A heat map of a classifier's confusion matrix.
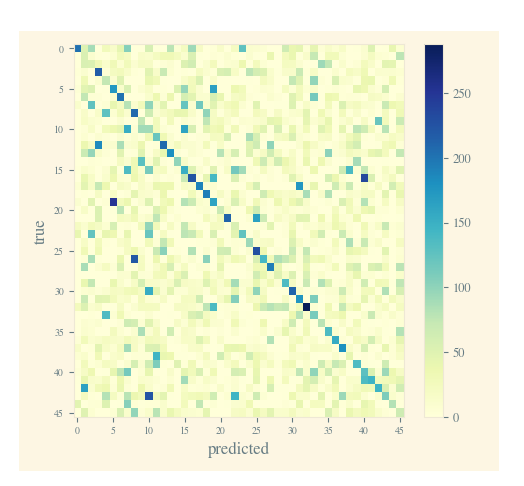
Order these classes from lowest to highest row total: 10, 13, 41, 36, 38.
38, 36, 41, 13, 10
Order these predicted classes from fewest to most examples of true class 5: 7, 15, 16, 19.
16, 7, 15, 19
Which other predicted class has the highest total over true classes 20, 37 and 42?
1
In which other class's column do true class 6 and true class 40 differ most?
7
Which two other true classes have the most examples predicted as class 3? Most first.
12, 17
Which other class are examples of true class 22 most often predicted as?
10
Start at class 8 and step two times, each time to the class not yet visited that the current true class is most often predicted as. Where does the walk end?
33
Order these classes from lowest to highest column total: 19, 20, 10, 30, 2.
20, 2, 19, 30, 10
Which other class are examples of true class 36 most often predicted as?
27
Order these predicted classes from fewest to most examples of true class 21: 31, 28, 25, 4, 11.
4, 28, 31, 11, 25
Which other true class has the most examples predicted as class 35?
13
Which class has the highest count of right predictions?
32
